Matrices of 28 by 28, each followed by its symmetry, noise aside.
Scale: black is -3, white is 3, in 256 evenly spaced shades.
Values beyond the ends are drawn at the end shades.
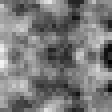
mirrored top to bottom.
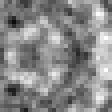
mirrored top to bottom.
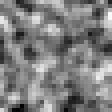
antisymmetric.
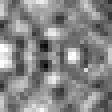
mirrored top to bottom.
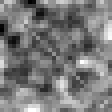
symmetric.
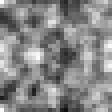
mirrored top to bottom.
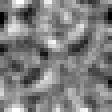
antisymmetric.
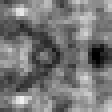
mirrored top to bottom.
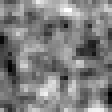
antisymmetric.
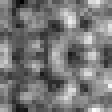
mirrored top to bottom.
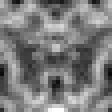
mirrored left to right.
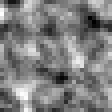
antisymmetric.
